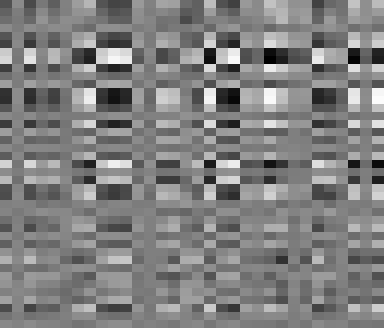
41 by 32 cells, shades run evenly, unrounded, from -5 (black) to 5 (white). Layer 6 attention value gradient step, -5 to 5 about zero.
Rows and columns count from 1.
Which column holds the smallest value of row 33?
24
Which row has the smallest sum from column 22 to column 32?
8
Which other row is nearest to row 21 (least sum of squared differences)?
7
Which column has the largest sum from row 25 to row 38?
16
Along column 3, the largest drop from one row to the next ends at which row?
9
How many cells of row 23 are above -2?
25
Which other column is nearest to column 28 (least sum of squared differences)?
5
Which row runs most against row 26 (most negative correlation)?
27
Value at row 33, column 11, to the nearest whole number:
3
